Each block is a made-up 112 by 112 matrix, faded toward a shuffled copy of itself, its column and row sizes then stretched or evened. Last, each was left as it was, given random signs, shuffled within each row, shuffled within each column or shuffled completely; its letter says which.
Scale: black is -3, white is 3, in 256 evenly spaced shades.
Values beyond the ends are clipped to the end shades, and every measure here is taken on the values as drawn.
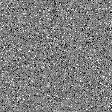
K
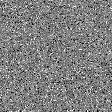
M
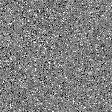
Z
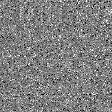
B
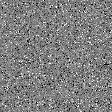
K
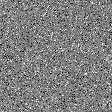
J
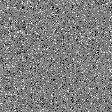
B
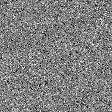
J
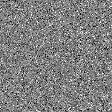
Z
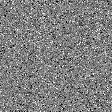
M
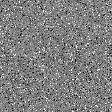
K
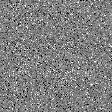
B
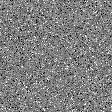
J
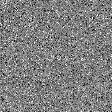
K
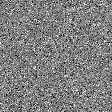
M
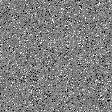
Z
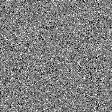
K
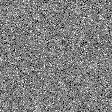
J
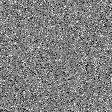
J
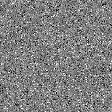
B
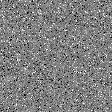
Z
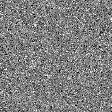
K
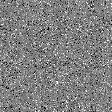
K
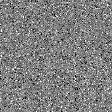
B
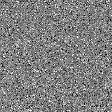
B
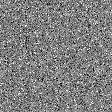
J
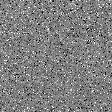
M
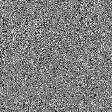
B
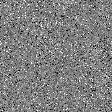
Z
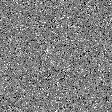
M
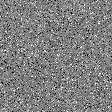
J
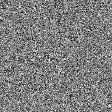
K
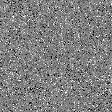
B
